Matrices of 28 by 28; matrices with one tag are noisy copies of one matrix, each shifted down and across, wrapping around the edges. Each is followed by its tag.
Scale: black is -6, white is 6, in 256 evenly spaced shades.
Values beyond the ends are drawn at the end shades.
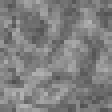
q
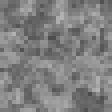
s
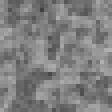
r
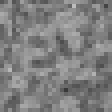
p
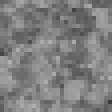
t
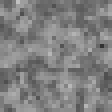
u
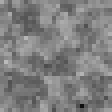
t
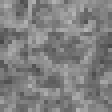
r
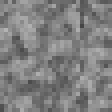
p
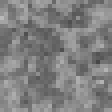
t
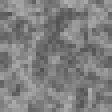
r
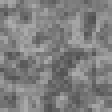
r
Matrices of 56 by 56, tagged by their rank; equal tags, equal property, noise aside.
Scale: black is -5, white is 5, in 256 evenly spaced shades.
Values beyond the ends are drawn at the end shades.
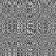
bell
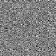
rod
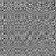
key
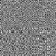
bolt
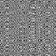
key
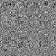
bolt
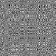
bolt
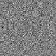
rod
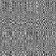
key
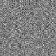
rod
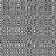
bell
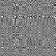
key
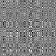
bell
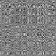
bolt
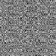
rod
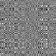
bell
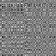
bell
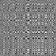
bell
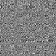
rod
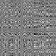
key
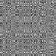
key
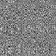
rod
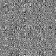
rod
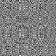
key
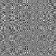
key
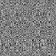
bolt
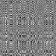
bell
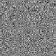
rod
